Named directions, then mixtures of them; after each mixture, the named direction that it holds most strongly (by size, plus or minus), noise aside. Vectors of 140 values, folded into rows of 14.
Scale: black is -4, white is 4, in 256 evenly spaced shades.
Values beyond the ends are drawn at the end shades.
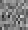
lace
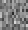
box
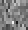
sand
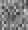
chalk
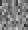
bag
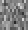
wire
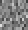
bag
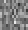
box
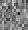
chalk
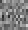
lace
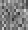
chalk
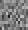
lace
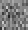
chalk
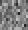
bag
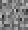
box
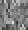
sand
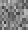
chalk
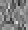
sand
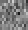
chalk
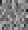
bag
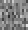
box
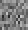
lace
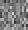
box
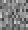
box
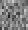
chalk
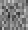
chalk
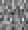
wire
